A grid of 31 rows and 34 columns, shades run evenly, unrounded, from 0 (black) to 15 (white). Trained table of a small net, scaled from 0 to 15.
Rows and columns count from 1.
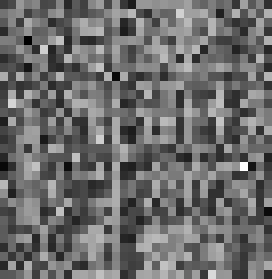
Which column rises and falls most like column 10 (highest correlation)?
11
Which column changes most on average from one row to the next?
34
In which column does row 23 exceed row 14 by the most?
14
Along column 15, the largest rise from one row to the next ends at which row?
10
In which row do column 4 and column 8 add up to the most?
24
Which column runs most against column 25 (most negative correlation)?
9
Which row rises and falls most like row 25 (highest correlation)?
22
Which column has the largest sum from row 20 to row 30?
15
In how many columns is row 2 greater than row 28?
21
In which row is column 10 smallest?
25
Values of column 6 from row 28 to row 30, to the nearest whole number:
7 10 4
